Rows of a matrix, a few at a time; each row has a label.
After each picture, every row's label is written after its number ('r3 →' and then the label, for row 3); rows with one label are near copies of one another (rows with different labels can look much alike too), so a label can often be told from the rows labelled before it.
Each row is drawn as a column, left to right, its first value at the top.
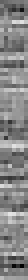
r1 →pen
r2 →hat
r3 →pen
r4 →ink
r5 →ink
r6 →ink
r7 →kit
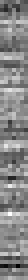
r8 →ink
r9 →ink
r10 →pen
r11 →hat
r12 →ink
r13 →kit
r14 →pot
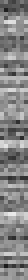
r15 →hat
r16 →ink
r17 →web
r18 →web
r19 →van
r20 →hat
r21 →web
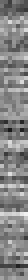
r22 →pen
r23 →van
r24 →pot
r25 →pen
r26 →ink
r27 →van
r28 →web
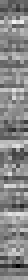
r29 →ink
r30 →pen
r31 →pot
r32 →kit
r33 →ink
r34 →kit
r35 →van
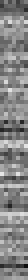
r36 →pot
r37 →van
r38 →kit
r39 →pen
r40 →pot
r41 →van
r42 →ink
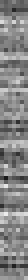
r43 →kit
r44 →pen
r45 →van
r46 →ink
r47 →van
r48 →web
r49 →pen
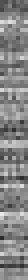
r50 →web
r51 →pot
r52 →kit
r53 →pot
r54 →hat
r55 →pen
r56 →web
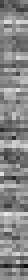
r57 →pot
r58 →kit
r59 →kit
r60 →hat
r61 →web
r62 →ink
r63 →ink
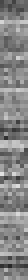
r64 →pot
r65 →hat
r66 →ink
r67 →pot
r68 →pen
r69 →ink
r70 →kit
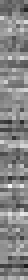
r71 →van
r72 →van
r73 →pen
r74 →hat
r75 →kit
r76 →pen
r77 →ink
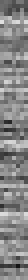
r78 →kit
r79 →van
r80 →van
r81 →pot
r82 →ink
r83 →hat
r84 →web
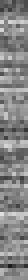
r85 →web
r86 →hat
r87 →ink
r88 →pot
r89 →kit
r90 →web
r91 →pot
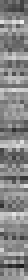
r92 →kit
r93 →web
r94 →ink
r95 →web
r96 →ink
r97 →web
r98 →pen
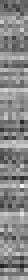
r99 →kit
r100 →hat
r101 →kit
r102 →hat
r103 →ink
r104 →pen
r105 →hat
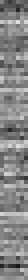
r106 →ink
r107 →pot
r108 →pot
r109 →pot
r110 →ink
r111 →hat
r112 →web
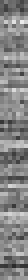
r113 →van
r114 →ink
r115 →pen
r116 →kit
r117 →hat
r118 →web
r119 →kit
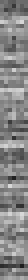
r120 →kit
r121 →ink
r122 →pen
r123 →hat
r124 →kit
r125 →kit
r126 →van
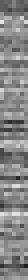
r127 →kit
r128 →van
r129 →van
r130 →pen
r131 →pen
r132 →van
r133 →ink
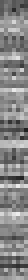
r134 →pen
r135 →hat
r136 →pen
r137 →web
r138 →pen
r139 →hat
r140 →pot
